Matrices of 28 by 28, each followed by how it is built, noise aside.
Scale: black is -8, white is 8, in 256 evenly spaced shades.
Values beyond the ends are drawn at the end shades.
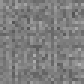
blocks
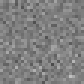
noise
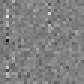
uneven columns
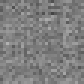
blocks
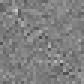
banded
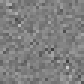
banded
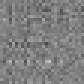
low rank
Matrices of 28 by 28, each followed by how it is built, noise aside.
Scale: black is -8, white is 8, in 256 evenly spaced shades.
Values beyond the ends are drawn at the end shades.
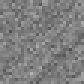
Hankel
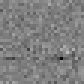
uneven rows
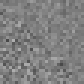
lower triangular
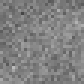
smooth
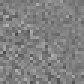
lower triangular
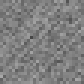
Hankel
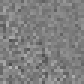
lower triangular
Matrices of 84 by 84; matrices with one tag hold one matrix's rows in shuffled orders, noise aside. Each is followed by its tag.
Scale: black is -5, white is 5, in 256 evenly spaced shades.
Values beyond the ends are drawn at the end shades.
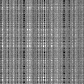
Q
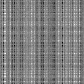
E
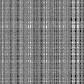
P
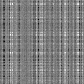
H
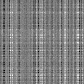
H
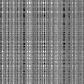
Q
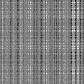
P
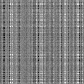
H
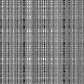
Q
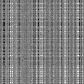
H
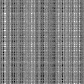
E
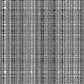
E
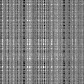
Q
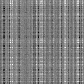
H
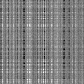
Q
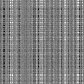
H
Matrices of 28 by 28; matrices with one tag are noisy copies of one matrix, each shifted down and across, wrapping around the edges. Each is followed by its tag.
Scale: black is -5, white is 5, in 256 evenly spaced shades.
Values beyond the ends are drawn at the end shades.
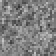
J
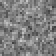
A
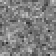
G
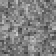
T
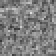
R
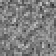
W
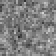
A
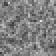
J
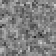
A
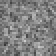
T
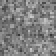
T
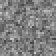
R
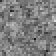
T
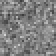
J
